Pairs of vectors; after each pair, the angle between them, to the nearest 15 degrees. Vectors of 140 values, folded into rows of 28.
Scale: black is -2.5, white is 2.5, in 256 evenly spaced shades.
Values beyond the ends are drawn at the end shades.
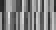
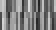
165 degrees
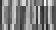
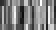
60 degrees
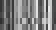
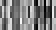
120 degrees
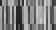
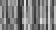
45 degrees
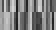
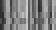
105 degrees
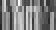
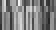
15 degrees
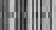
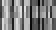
120 degrees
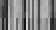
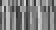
105 degrees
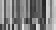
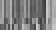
15 degrees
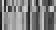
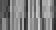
105 degrees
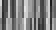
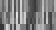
90 degrees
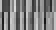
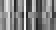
120 degrees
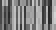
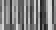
105 degrees
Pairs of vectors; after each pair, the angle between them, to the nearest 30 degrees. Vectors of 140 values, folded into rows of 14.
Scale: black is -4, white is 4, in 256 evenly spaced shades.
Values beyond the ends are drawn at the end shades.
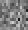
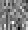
60 degrees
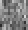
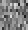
120 degrees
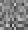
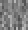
120 degrees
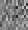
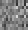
150 degrees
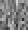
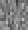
150 degrees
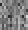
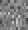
90 degrees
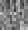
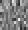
120 degrees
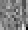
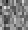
90 degrees
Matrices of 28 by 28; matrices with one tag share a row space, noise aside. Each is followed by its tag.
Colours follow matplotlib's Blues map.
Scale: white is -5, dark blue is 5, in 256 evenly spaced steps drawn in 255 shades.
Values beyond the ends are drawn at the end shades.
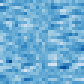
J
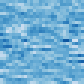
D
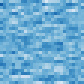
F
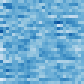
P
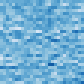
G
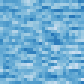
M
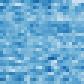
G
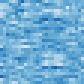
F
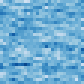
F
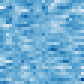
J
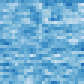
M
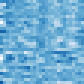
P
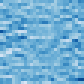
D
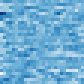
P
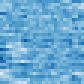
D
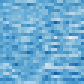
M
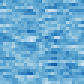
M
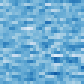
M
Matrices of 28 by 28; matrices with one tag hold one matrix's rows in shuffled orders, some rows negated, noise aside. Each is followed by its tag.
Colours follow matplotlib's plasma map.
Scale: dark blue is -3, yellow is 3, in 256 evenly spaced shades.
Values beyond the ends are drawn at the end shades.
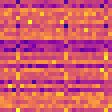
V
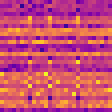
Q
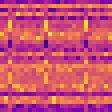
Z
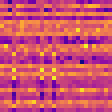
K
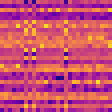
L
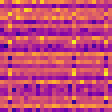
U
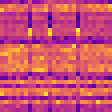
Q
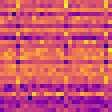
V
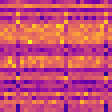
V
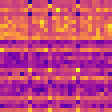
Q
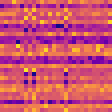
L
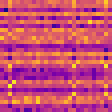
U
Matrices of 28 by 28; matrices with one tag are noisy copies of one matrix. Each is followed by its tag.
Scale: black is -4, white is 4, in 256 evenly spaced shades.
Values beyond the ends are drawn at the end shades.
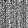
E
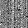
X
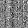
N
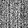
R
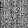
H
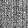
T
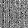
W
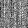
H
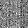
R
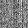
T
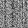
N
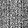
R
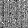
W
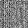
W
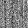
N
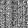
N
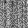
N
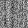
N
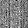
R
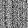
N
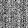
E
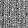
W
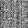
H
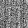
E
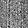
R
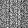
R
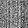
R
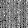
E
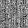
E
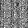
H
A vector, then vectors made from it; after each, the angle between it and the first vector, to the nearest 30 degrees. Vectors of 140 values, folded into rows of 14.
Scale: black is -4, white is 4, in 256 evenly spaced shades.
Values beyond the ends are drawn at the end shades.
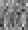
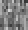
60 degrees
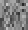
30 degrees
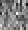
120 degrees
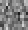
60 degrees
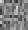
90 degrees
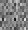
90 degrees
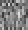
120 degrees
